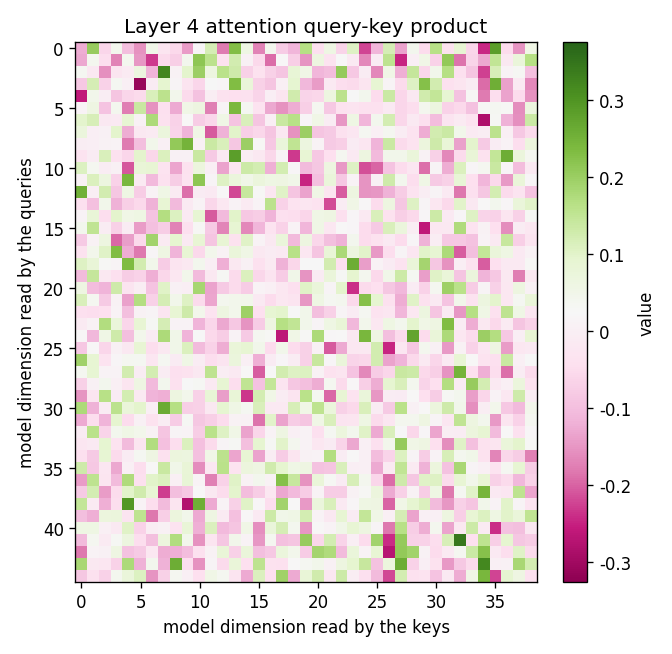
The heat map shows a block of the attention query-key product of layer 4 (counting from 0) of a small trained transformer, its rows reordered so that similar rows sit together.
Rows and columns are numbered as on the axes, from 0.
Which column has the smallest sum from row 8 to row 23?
25
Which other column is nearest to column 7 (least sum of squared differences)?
30
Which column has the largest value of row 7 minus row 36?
19
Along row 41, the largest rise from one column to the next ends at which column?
27
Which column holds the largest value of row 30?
7
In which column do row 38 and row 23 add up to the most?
17
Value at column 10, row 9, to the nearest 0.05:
0.15
